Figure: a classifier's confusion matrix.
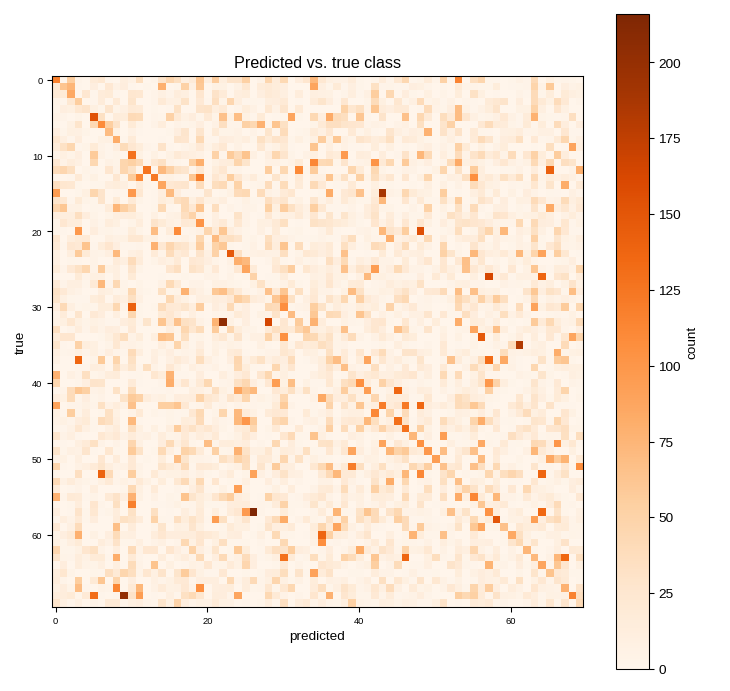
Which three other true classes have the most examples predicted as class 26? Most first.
57, 52, 41
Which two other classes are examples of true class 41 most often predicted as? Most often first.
45, 24
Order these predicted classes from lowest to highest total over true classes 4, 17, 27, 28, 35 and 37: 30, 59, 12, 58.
12, 58, 59, 30
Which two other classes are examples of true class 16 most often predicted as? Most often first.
43, 53
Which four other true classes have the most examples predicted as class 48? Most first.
20, 43, 52, 10
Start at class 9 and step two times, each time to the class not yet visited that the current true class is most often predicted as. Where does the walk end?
5
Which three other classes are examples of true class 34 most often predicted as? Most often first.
56, 30, 68
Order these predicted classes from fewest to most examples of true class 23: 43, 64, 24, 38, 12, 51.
12, 43, 24, 51, 38, 64
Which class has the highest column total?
10
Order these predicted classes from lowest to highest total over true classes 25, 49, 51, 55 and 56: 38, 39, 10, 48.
48, 38, 39, 10
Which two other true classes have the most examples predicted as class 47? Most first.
60, 51
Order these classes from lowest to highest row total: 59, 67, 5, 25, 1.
1, 59, 67, 25, 5
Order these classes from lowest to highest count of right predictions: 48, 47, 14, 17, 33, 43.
17, 33, 47, 14, 48, 43
